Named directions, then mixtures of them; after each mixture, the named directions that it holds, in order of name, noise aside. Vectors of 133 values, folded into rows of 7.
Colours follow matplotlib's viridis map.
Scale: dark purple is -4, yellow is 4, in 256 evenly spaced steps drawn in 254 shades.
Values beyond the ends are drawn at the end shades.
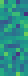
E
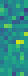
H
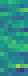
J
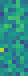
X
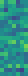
E, J, X.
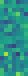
E.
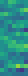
J.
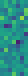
H, X.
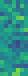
E, H, J.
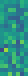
X.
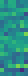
E, J.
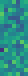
X.
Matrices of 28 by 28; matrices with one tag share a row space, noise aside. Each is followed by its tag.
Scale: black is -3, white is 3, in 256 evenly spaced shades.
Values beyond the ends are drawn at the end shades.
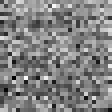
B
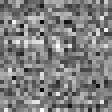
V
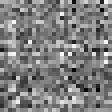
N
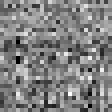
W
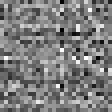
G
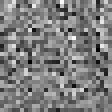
N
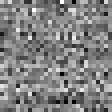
N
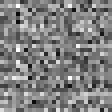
W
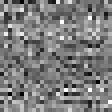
V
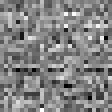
V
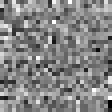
B
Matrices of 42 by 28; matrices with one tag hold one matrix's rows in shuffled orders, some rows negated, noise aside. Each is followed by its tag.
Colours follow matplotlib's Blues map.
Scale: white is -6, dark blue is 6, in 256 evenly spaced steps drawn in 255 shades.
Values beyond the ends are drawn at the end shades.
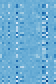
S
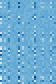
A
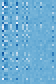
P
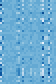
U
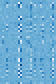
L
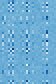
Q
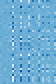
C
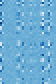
U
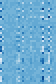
U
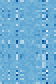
S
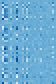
P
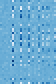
C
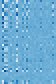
P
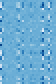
U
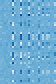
C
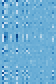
P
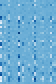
A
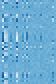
P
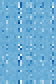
L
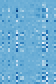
S
